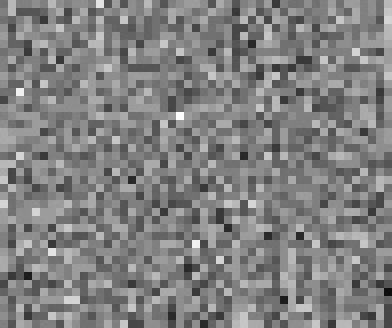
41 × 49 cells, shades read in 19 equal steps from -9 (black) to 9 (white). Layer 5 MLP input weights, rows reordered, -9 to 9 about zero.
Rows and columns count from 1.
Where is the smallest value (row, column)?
37, 49
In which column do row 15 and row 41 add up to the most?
23
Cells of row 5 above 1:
11
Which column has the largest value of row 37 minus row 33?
29
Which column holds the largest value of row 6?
21
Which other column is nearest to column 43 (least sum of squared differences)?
44
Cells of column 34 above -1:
23
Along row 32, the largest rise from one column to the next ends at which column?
7
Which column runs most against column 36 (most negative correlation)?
39
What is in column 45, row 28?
-4
